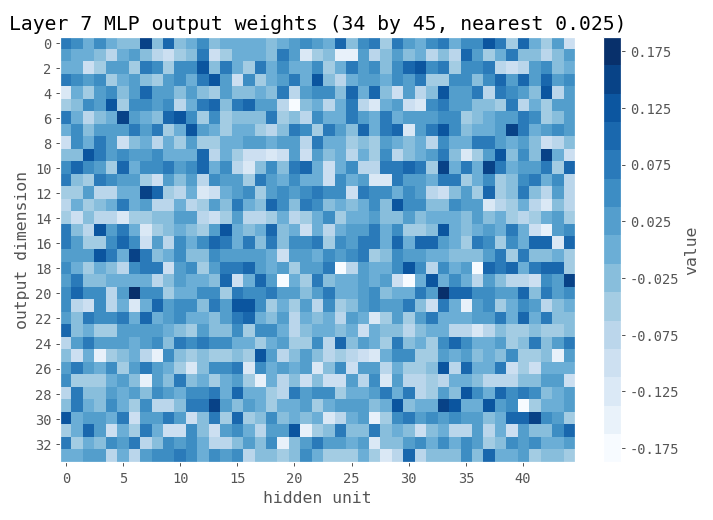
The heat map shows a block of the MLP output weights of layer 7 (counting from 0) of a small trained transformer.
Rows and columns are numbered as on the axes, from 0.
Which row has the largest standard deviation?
18
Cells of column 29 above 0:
20
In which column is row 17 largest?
6
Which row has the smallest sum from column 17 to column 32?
27
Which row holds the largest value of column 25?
4
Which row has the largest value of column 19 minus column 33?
12
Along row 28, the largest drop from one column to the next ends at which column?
31
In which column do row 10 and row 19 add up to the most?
44
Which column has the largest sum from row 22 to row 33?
15
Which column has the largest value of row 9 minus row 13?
42
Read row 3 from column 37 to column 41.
0.05 0.1 0.025 0.1 0.025
